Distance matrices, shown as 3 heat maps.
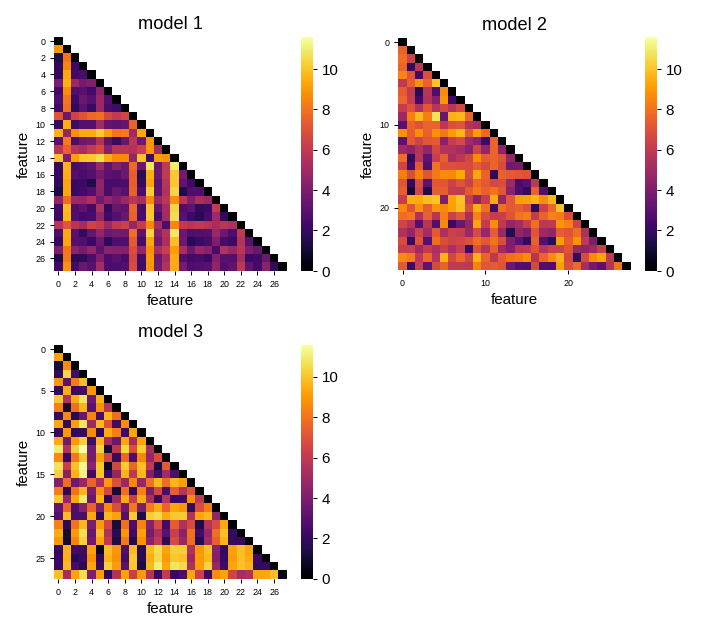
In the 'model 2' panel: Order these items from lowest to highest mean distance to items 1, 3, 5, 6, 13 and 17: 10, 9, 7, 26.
7, 10, 9, 26
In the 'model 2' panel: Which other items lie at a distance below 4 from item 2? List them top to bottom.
4, 6, 7, 22
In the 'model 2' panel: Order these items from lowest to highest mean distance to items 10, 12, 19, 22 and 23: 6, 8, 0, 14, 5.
0, 8, 5, 6, 14
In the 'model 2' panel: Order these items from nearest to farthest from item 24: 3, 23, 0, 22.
3, 23, 22, 0
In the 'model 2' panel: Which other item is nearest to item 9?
5
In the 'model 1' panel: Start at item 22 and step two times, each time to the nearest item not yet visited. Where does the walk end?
6
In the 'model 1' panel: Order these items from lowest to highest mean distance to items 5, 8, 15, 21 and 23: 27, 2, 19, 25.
2, 27, 25, 19
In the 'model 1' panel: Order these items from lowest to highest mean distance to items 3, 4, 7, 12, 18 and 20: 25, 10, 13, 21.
21, 10, 25, 13
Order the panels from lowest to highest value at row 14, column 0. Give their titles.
model 2, model 1, model 3
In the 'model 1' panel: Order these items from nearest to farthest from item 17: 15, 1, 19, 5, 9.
15, 5, 19, 9, 1
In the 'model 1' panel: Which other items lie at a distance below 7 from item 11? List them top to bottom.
1, 9, 14
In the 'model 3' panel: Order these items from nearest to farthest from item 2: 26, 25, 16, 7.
25, 26, 16, 7
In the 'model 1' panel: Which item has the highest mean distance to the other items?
14
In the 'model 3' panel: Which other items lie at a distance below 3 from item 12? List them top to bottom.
6, 14, 15, 18, 27
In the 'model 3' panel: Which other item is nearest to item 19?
16
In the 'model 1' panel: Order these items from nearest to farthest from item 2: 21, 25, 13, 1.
21, 25, 13, 1
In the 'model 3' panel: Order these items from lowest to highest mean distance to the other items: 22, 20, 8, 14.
22, 8, 20, 14
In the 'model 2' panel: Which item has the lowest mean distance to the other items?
13
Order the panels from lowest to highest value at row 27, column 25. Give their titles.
model 1, model 2, model 3
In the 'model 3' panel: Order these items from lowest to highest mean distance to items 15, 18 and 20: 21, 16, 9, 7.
7, 21, 9, 16
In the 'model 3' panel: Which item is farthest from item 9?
3
